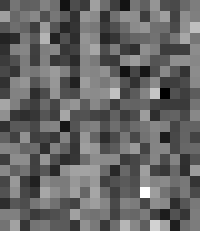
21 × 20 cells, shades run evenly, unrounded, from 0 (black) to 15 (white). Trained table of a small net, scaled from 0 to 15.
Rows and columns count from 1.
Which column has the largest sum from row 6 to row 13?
9
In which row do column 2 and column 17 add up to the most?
21
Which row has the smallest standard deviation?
12
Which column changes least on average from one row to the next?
10
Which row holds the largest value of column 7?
11
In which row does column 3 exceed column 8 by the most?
8
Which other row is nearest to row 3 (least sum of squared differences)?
6
